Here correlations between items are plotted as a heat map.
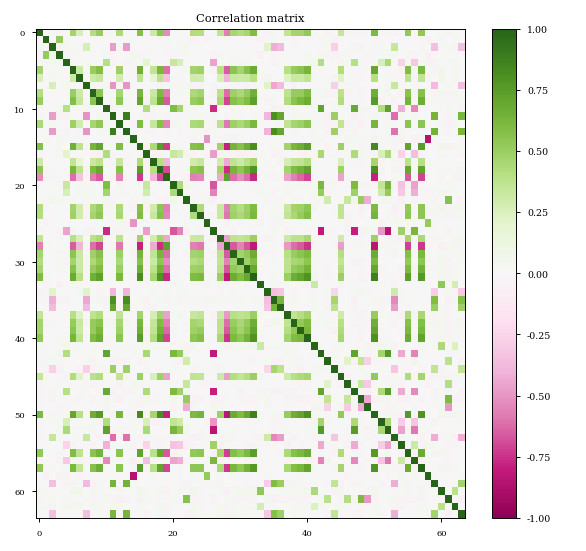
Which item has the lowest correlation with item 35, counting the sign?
53
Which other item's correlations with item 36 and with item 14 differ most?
58
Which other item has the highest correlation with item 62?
60
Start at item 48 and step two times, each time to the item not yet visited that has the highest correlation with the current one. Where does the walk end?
22
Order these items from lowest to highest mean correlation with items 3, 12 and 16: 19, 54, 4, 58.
19, 54, 58, 4
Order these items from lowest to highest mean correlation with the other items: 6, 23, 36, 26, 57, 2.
26, 2, 36, 6, 23, 57
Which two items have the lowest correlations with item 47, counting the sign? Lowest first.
26, 56
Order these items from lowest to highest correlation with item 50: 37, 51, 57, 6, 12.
51, 6, 37, 12, 57
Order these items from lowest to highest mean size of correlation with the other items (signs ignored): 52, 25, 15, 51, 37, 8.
25, 51, 52, 37, 8, 15
